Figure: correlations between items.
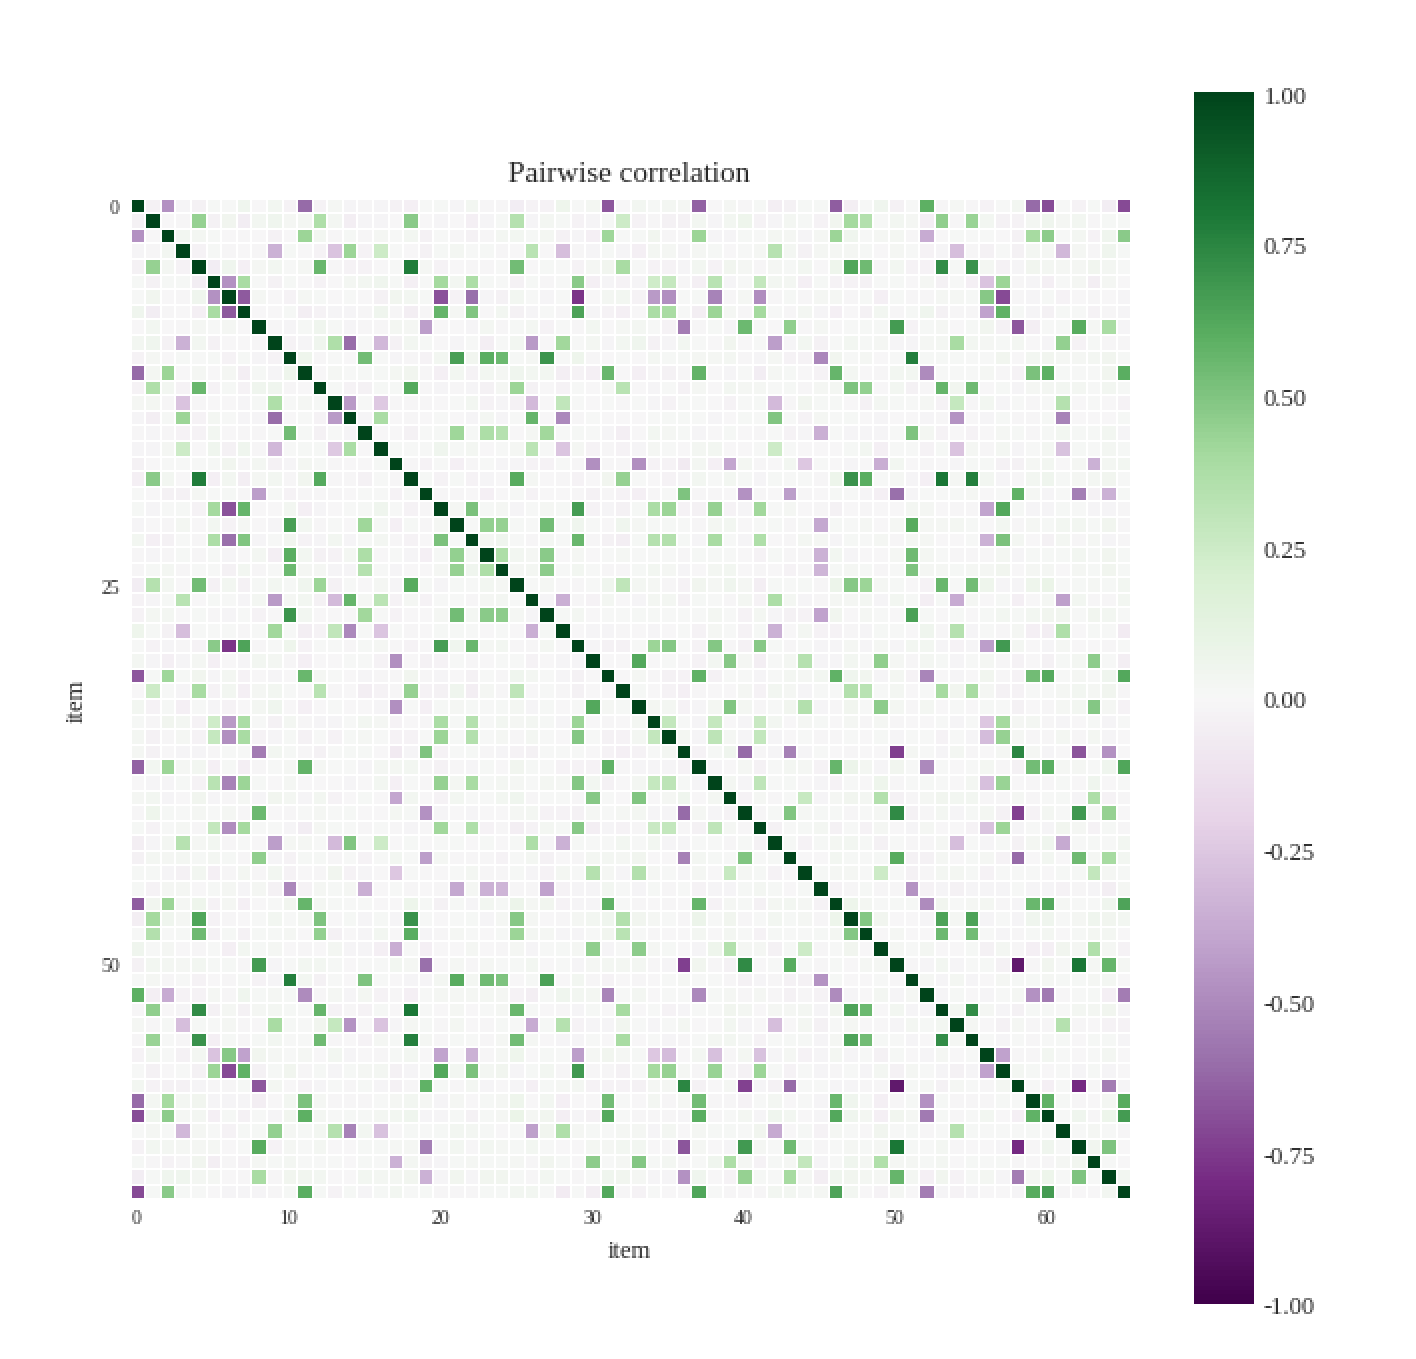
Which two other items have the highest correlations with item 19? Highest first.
58, 36
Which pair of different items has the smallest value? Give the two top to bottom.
50, 58
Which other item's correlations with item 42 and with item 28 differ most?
14
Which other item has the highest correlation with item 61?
9
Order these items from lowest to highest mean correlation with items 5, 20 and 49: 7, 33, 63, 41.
63, 33, 41, 7
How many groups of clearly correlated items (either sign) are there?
7
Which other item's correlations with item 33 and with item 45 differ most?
30
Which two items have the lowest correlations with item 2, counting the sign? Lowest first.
0, 52
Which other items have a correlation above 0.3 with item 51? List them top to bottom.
10, 15, 21, 23, 24, 27
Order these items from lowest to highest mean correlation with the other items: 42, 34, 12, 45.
45, 42, 34, 12
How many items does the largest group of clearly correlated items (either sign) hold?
12
